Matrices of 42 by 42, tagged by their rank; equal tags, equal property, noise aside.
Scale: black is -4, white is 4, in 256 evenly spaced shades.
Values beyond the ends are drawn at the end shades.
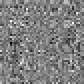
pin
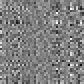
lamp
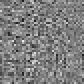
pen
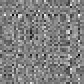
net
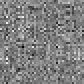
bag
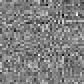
pin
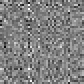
lamp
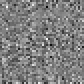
pin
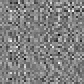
lamp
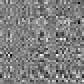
lamp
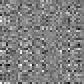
lamp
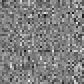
pin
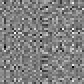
net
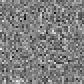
bag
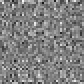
pen
